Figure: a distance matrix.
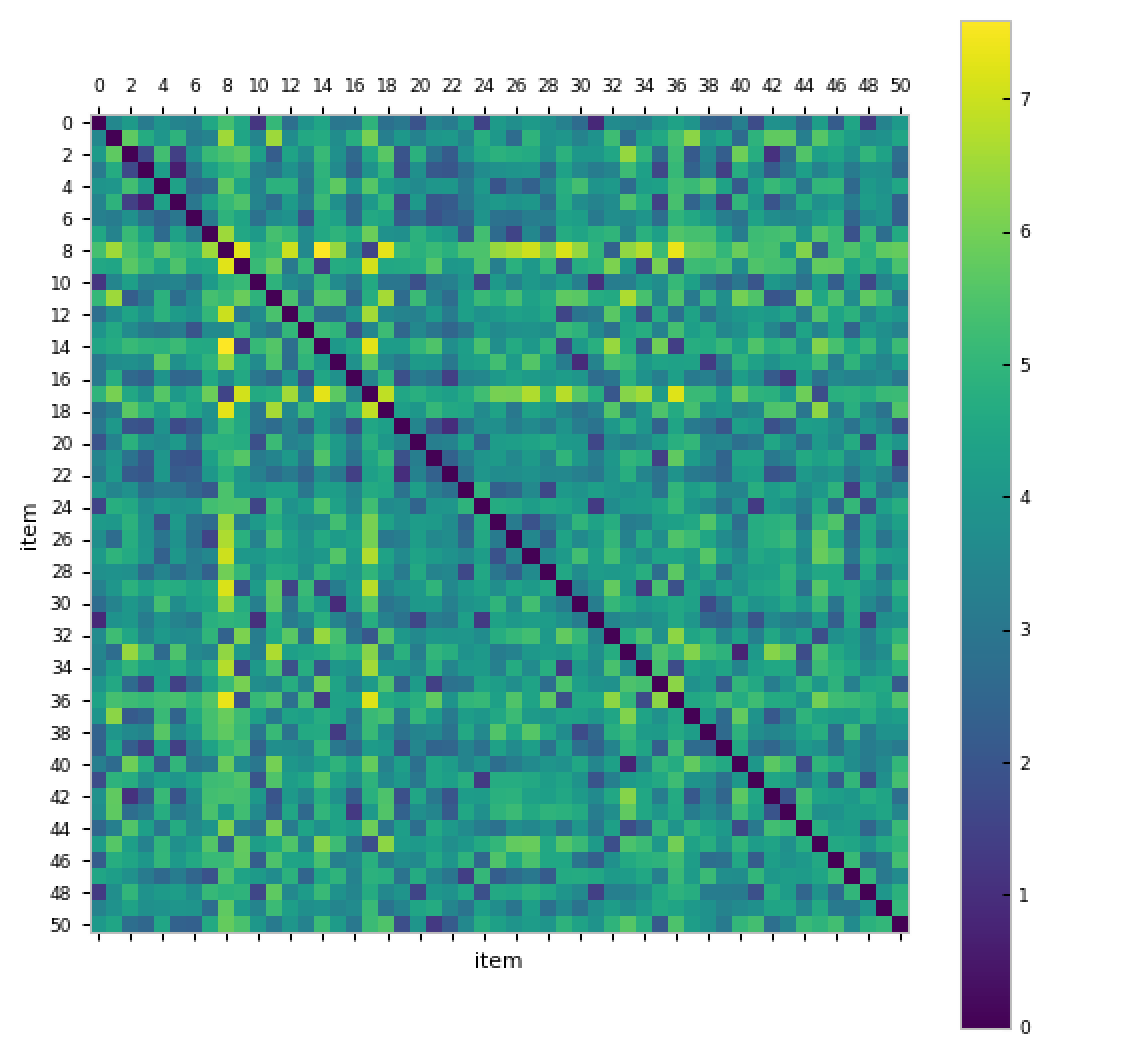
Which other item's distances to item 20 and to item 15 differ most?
30
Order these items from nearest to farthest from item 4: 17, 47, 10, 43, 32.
47, 10, 32, 43, 17
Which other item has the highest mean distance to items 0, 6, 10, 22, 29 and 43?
8
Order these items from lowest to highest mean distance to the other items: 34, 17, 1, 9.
34, 1, 9, 17
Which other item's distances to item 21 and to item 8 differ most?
50
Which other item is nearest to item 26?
7
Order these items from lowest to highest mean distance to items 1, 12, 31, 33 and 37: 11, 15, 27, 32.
15, 27, 32, 11
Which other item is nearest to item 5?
3
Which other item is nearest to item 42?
2
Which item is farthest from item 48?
11
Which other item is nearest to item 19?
22
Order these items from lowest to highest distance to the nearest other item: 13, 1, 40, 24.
40, 24, 13, 1
